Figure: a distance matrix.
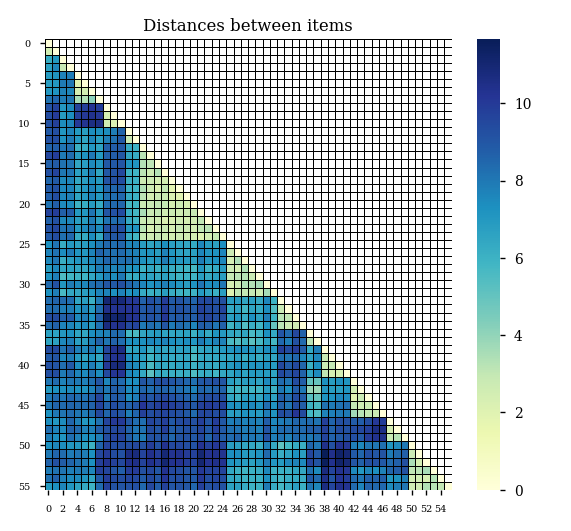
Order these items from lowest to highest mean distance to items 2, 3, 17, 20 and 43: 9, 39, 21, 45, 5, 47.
21, 39, 5, 45, 9, 47
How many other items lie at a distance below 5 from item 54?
5
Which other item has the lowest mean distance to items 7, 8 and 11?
12
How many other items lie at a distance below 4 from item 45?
4
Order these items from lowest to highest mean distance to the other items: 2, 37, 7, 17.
17, 37, 2, 7
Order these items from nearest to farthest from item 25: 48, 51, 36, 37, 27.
27, 37, 36, 51, 48
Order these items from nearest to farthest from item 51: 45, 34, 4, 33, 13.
33, 34, 4, 45, 13
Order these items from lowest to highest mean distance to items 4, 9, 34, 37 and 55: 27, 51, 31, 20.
31, 27, 51, 20
